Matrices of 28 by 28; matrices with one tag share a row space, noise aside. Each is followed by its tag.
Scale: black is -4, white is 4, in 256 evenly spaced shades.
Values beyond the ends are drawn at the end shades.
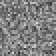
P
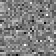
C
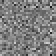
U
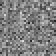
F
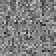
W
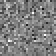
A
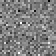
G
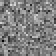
A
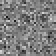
G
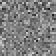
U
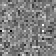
A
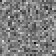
P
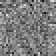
G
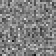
P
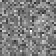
F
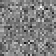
C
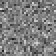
A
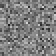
C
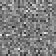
P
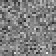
P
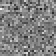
C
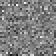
C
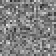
G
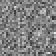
F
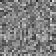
U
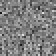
F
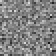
U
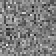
G
